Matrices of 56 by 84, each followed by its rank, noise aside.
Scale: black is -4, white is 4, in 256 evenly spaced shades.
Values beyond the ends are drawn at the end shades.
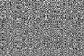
eight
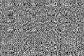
eight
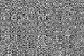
seven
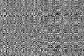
five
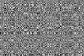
five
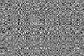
five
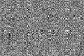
seven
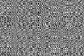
five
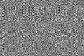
seven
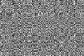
six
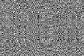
seven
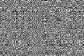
seven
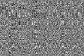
eight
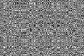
six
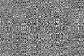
seven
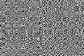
seven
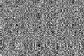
eight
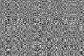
five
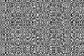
five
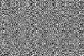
six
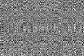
six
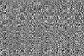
seven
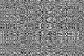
five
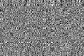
eight
